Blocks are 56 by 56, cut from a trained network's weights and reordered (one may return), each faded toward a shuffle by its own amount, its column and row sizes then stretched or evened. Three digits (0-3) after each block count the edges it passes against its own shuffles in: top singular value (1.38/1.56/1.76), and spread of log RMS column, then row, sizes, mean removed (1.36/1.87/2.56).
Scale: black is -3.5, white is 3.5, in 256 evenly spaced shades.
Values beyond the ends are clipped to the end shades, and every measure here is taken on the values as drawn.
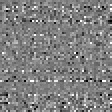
0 2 3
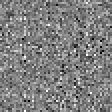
0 2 1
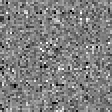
0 2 1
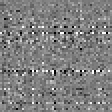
3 1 3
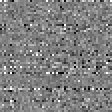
1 1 3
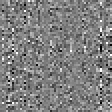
0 3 0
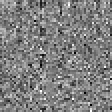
3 2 0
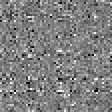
3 2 2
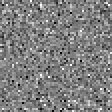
1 0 1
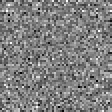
2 0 2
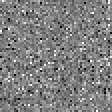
0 1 1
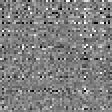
2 1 3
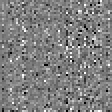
2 3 1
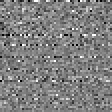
0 0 3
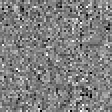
0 2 1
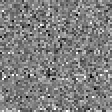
0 0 2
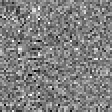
3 1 1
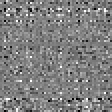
0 2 3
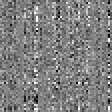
2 3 1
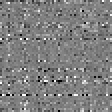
1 2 3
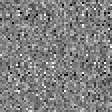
3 2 1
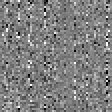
1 3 0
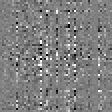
2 3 2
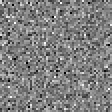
1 1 1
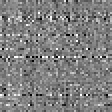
2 0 3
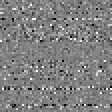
0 0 3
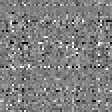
1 2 3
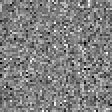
0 2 0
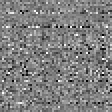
0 1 3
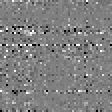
2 2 3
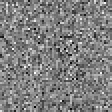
0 1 1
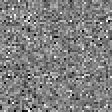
2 1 1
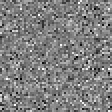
3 1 1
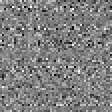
1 1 3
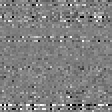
3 0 3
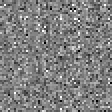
0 2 1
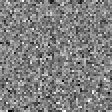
0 0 1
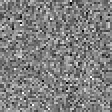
1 0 0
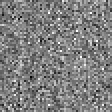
0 1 0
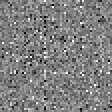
1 2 1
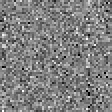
1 1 0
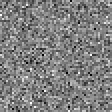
0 0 0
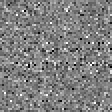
1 0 2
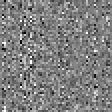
0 3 0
